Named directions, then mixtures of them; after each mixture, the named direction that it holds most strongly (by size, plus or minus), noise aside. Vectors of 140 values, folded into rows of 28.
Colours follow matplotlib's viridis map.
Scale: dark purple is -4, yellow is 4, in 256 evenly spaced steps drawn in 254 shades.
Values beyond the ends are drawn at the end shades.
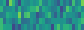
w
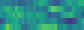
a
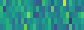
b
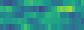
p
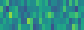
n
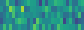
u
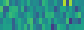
n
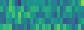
w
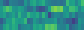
a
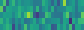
b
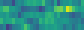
p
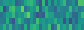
u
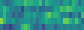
p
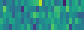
b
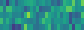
p
